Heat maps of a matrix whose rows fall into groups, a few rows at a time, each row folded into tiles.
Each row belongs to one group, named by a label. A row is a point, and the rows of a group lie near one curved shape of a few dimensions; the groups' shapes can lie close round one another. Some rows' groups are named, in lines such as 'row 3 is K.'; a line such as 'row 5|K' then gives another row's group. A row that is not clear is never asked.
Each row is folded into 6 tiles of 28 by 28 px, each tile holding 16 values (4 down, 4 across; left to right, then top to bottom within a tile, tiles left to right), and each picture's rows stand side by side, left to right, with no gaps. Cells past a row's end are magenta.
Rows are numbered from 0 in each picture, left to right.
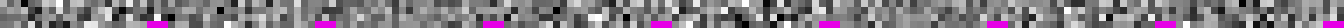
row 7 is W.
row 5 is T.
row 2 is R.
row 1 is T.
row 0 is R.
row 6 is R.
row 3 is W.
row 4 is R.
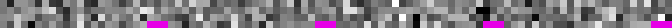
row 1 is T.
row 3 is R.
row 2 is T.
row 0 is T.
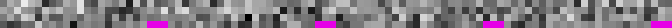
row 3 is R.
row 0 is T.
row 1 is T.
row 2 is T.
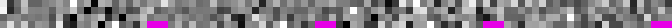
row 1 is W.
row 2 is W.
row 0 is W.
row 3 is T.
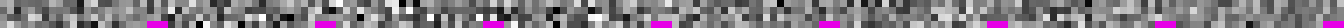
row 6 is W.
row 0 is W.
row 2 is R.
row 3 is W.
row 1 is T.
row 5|T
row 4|R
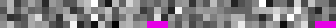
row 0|W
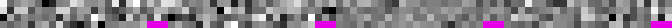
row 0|W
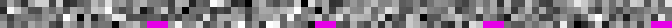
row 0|T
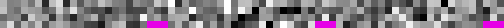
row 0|R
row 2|R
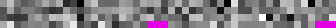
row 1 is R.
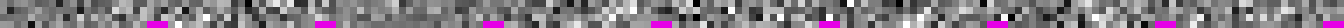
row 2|R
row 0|T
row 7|R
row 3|T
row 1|W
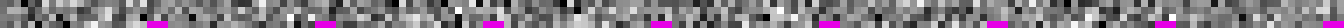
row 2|R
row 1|R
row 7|T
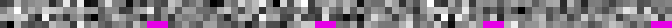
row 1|W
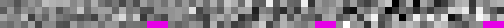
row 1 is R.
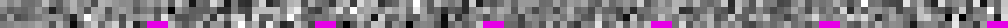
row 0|W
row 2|T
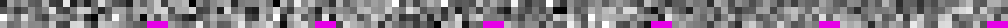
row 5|T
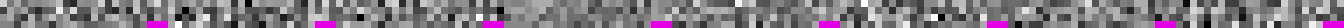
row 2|R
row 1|W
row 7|T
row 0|R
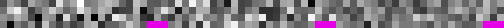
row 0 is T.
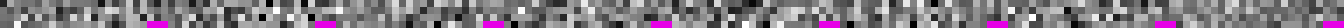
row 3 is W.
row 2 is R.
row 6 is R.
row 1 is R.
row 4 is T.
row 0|R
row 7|R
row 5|W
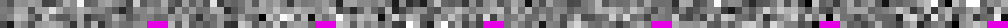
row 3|R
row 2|T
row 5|W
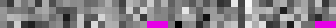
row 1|W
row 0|T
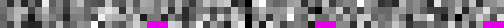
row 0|T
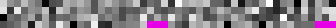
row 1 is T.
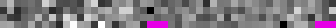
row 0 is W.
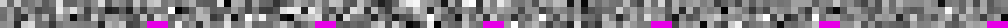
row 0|R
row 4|T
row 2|W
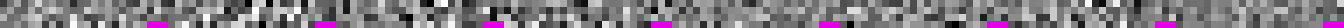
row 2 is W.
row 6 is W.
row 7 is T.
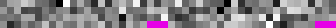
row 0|R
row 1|R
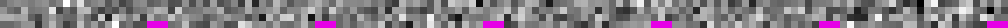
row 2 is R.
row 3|W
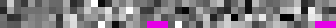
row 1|T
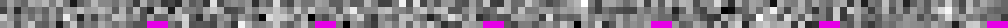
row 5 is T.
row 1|T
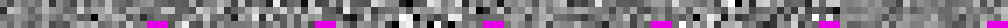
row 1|R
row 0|T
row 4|R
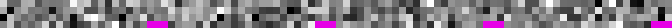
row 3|W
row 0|W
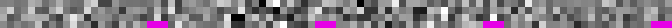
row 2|R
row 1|W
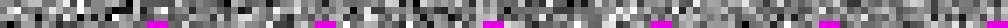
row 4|R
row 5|R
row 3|T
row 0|T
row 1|R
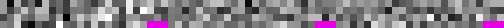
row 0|T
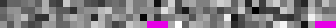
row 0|R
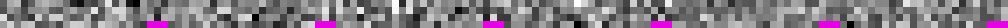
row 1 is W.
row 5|W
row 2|R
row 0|W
